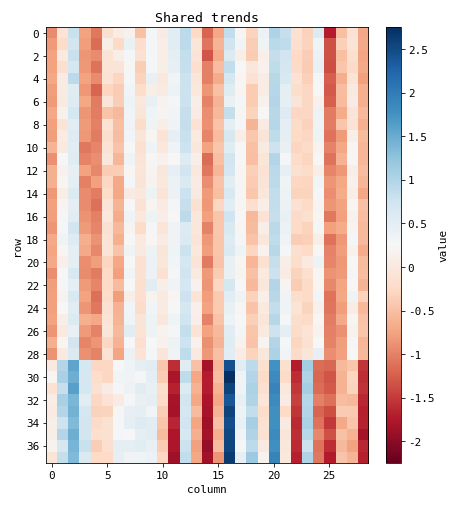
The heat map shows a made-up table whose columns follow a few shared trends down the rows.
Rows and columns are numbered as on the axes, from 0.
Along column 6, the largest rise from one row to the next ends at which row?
29
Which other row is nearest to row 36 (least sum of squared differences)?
34
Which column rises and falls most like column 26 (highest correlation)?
6
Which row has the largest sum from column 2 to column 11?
31
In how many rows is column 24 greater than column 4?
29
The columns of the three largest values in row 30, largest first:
16, 20, 2
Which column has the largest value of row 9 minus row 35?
11
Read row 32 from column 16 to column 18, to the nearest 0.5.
2.5 0.5 1
